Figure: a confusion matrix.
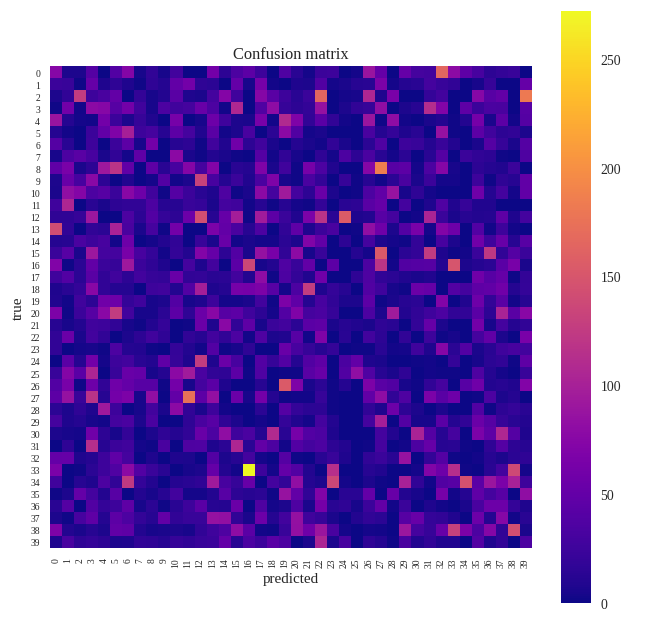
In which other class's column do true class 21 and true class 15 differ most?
27
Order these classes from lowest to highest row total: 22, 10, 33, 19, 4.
22, 19, 4, 10, 33
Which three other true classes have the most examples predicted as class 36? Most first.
15, 34, 38
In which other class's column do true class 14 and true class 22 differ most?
21
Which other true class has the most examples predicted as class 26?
2
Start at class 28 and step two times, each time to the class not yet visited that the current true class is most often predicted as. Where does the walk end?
19
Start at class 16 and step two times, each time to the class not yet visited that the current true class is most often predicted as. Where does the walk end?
38
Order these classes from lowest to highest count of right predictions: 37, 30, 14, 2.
14, 37, 30, 2
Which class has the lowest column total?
25
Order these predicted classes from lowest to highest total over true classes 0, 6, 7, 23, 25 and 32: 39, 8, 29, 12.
12, 8, 39, 29
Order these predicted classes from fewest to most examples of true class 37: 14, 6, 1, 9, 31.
1, 31, 6, 9, 14
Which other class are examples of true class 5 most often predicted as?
6
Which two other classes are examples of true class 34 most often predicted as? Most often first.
23, 6
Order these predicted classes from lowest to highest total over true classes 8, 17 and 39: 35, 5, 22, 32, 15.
15, 32, 35, 5, 22
